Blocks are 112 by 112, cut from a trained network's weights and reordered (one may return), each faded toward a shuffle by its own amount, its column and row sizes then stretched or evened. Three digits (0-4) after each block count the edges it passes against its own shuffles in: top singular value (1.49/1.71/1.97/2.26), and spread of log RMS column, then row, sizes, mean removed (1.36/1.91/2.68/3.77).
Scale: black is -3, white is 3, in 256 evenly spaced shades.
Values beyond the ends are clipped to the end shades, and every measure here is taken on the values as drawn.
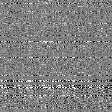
4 0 4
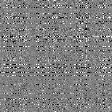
0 3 4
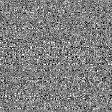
1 0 3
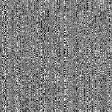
4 4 1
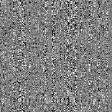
3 4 0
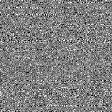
3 0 3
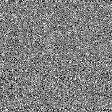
2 0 2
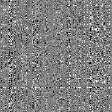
2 4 2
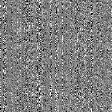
2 4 1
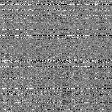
4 1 4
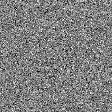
0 1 0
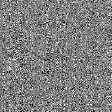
1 3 2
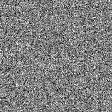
1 0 0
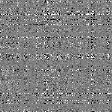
0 3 4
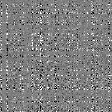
1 4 4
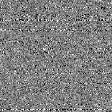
3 1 3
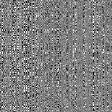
4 4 2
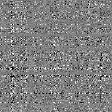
0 3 4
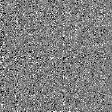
0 3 2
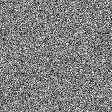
1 0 0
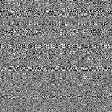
4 0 4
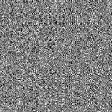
4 2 1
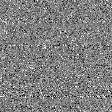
0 0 3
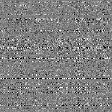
3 2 4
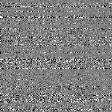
0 2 4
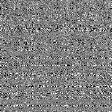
1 2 4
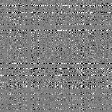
3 3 4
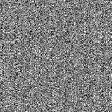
2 2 0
